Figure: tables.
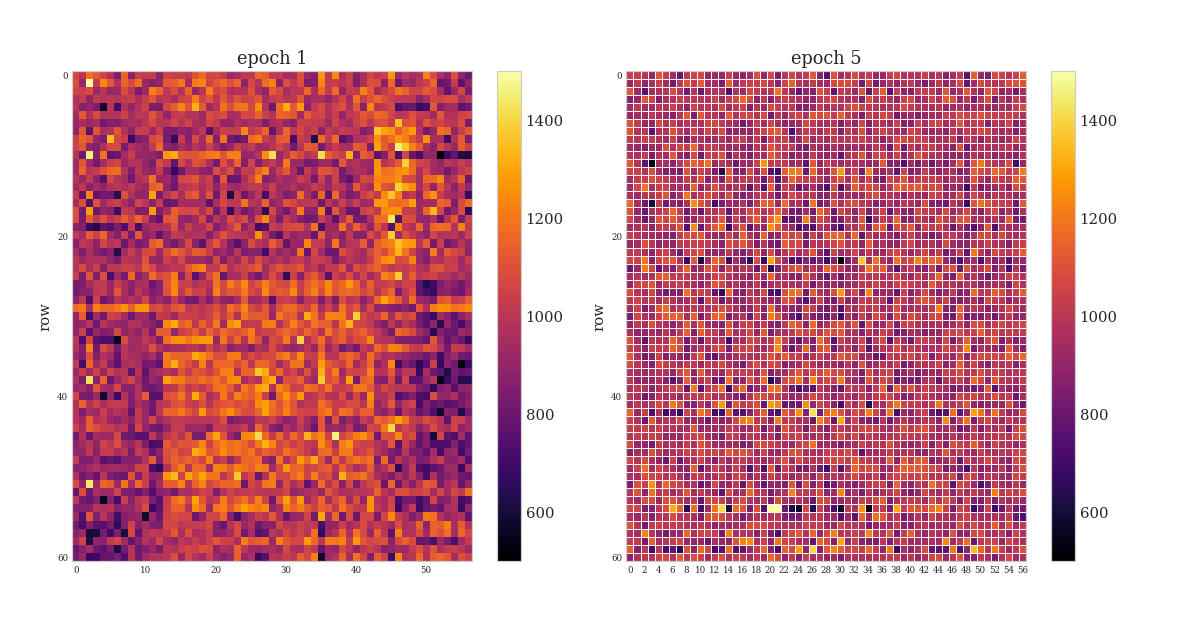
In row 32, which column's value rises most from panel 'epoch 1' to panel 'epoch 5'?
51
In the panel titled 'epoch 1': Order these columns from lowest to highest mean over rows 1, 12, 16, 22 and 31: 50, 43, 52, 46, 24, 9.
52, 50, 24, 9, 46, 43
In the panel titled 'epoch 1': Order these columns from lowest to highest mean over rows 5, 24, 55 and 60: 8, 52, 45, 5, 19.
5, 8, 45, 19, 52
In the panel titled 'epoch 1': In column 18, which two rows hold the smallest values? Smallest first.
21, 45
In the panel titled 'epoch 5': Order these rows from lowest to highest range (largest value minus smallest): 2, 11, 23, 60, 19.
60, 2, 19, 11, 23
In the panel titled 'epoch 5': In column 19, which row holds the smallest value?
23
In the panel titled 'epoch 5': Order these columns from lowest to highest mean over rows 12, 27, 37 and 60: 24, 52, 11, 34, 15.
15, 11, 52, 24, 34
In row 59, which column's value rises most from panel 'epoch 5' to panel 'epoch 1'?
38
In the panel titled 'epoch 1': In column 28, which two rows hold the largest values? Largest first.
10, 38
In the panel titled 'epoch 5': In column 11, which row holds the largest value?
11
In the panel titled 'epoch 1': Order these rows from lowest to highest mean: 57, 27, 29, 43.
57, 43, 27, 29
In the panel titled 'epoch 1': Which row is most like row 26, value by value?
27
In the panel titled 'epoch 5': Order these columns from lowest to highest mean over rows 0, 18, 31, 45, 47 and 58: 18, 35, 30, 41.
35, 41, 18, 30
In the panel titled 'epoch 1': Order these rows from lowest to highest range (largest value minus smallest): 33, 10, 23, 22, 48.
23, 48, 22, 33, 10
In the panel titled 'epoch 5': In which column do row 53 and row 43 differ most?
30
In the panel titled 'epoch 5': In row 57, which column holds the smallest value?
21
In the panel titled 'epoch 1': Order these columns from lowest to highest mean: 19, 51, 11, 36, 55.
55, 11, 51, 36, 19
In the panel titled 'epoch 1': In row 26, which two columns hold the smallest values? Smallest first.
50, 51
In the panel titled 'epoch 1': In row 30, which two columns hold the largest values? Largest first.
40, 33
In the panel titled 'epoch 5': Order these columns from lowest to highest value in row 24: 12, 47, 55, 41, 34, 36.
47, 41, 55, 12, 36, 34
